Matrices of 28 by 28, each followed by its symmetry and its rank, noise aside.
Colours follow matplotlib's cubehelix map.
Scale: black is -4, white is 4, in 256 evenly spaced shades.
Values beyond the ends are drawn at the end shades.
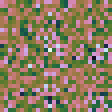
no symmetry, rank six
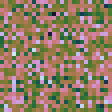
antisymmetric, rank eight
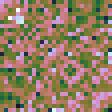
symmetric, rank six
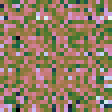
no symmetry, rank four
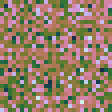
no symmetry, rank eight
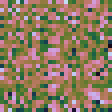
no symmetry, rank six
